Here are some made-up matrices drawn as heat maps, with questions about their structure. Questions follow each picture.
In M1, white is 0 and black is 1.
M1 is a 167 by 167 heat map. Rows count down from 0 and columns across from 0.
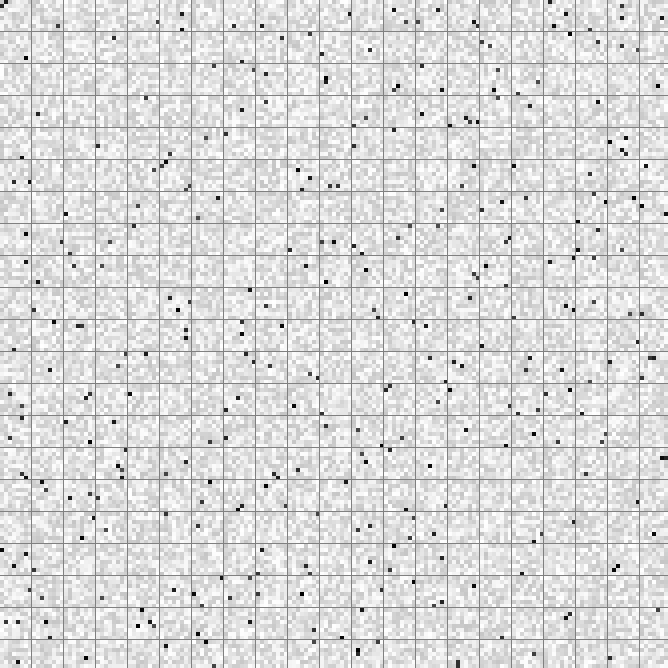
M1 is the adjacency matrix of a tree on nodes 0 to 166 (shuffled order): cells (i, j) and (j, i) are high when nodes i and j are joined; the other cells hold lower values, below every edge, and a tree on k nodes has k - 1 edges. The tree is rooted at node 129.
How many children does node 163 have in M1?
1
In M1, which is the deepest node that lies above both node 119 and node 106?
81
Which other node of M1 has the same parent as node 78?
94
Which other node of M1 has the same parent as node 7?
43
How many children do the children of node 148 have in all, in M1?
1
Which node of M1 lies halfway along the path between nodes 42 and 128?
51
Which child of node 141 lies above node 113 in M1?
76
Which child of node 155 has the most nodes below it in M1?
1
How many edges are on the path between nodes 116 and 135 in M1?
5
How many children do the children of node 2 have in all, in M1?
2
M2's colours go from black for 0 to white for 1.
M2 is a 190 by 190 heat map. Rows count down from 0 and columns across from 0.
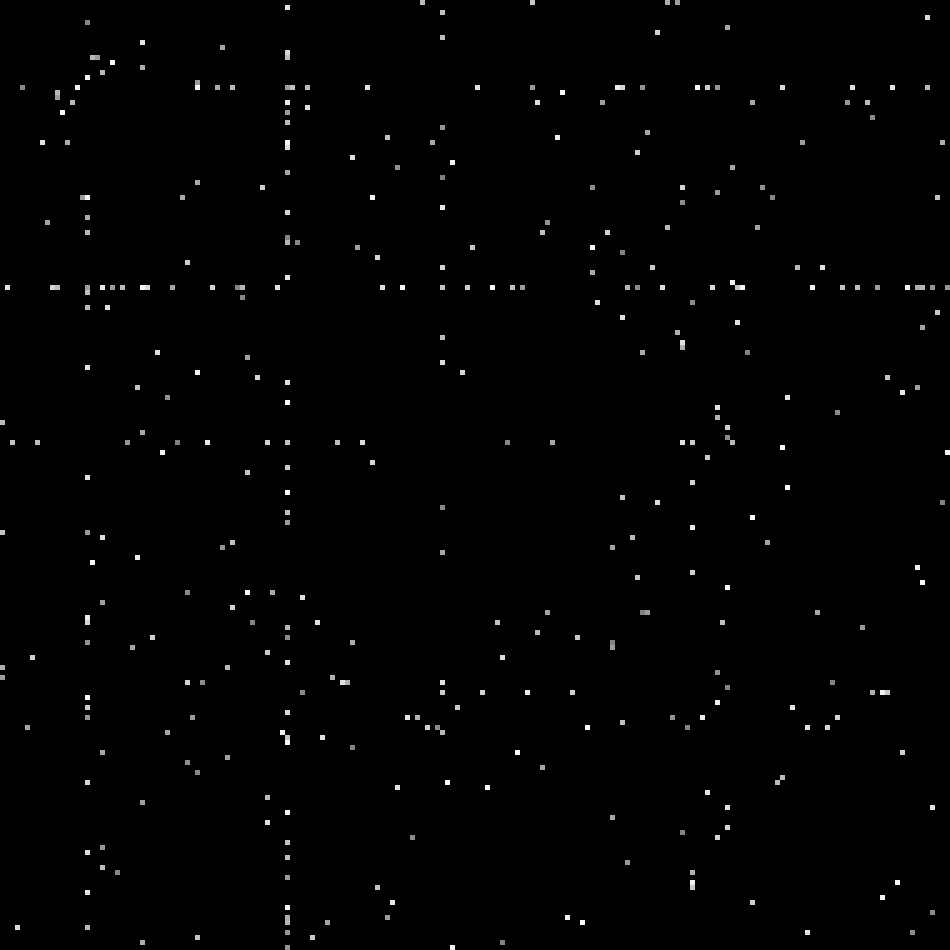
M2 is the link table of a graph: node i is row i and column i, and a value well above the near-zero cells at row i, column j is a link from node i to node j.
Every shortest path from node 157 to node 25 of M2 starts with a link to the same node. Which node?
node 79
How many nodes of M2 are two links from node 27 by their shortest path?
1
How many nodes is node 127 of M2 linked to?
3
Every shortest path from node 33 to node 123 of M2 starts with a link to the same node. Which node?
node 146
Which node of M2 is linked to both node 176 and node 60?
node 138
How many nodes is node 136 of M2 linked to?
6
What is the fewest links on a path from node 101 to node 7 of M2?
2
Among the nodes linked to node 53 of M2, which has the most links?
node 88
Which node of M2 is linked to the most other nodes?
node 57
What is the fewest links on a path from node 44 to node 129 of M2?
3
